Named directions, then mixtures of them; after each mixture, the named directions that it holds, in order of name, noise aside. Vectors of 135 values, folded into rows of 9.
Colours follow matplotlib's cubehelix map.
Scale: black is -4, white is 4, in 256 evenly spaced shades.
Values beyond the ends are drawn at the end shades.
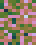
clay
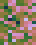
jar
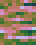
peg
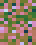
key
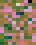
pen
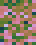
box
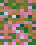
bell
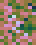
bell, jar.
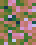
jar.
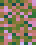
box, clay, key.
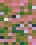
bell, key.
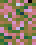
pen.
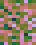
clay, jar, pen.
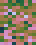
box.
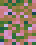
box.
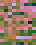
box, key, peg.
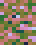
bell, box, peg.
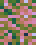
clay.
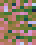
jar, key, peg.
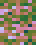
key, peg.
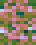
key, peg, pen.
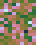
key, pen.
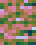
peg.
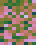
box.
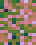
clay.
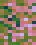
jar.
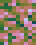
bell, jar.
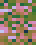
key, peg.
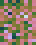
box, clay.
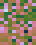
key.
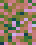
jar, pen.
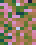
pen.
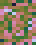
box, key, pen.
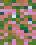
bell, pen.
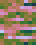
peg.
